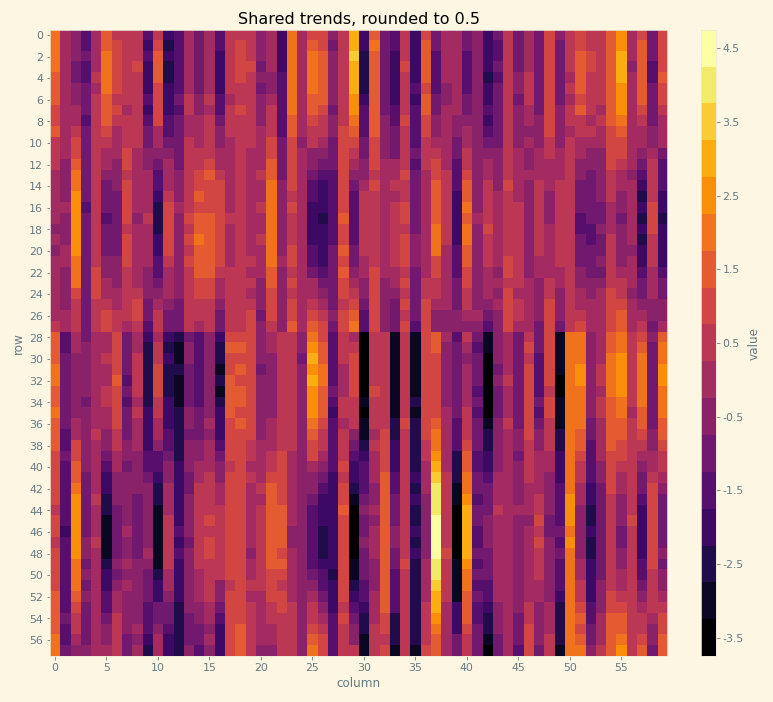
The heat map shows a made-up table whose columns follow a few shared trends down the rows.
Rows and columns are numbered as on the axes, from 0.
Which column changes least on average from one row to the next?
24
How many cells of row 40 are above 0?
18
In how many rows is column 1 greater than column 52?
23
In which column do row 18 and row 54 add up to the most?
37
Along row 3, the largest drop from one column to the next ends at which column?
30
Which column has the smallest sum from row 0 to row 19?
35
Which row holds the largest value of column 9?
17
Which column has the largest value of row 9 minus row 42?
29
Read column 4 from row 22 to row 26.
1 1 1 0.5 0.5
